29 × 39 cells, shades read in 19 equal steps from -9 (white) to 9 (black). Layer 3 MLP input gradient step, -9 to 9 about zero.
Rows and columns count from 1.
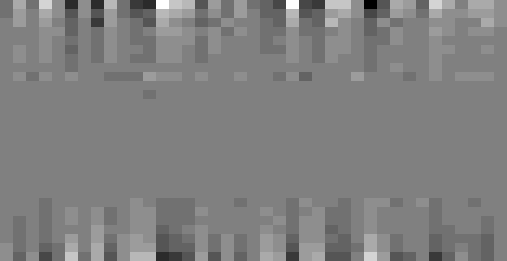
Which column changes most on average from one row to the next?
12
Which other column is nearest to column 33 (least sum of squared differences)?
20
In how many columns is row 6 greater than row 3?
10
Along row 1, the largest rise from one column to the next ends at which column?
24
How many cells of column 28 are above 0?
1
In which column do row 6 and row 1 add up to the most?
29
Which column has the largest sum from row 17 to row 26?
13
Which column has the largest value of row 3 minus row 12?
8
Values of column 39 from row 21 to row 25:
0 0 0 0 0
